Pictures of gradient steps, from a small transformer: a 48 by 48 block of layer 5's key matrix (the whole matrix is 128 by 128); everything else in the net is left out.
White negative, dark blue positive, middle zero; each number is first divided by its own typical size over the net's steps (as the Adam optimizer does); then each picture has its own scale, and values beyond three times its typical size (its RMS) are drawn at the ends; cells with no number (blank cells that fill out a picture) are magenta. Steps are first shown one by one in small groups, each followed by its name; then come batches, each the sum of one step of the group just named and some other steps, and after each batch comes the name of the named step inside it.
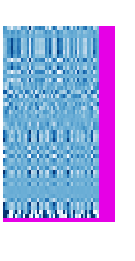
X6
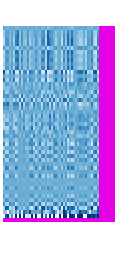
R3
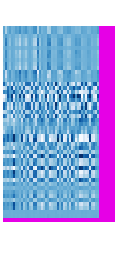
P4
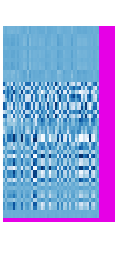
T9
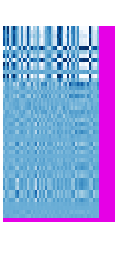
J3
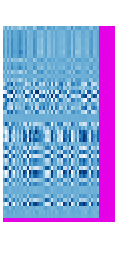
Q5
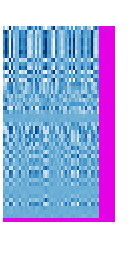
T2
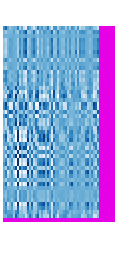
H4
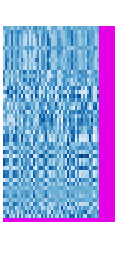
P4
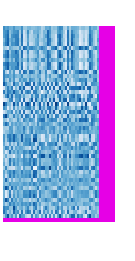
T9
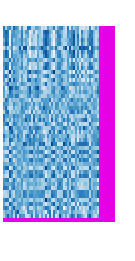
T2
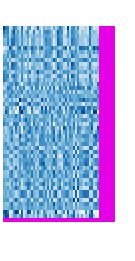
J3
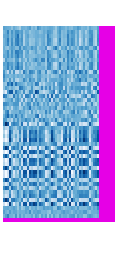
Q5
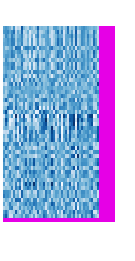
X6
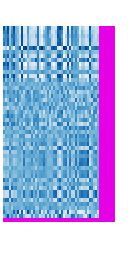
J3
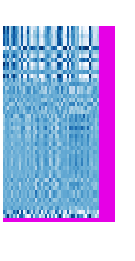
J3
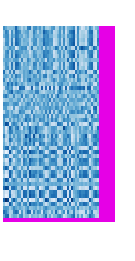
Q5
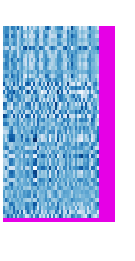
T9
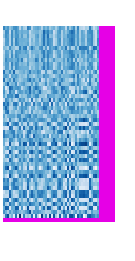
R3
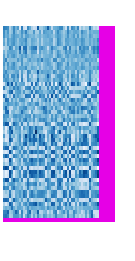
Q5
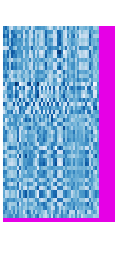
H4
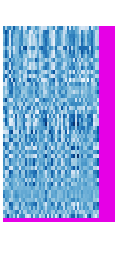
T2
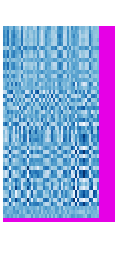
Q5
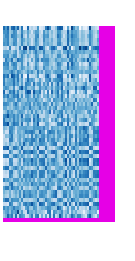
J3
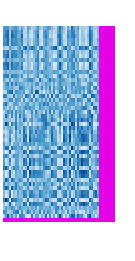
Q5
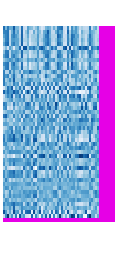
T9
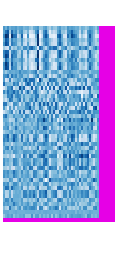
P4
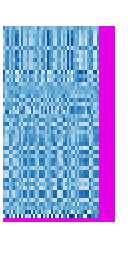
R3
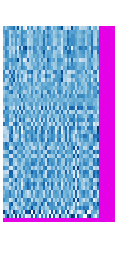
T2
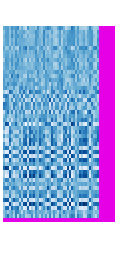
Q5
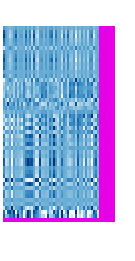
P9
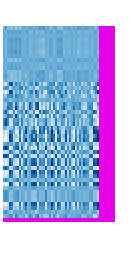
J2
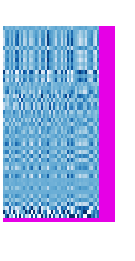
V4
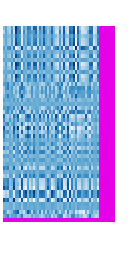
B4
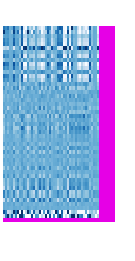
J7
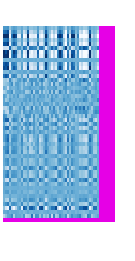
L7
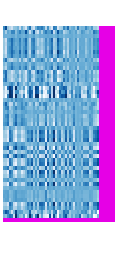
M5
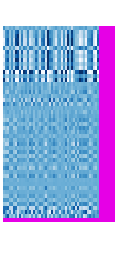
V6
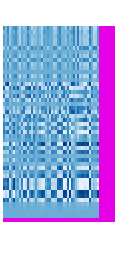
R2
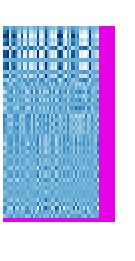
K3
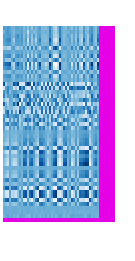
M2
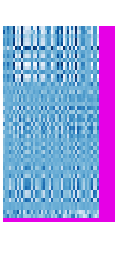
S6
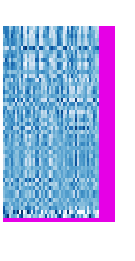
J7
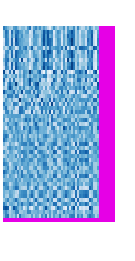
V6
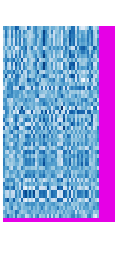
B4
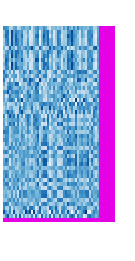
V4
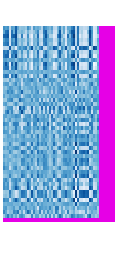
K3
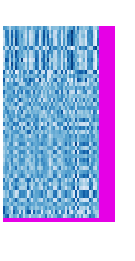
V6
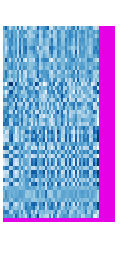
J2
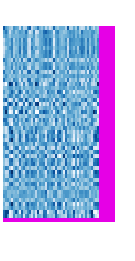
J2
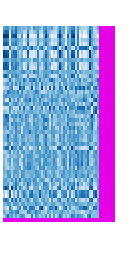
L7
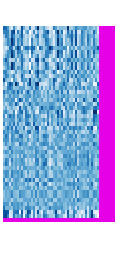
S6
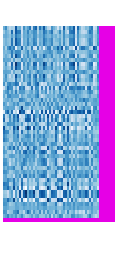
B4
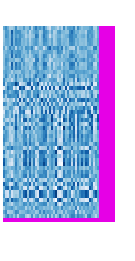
M2
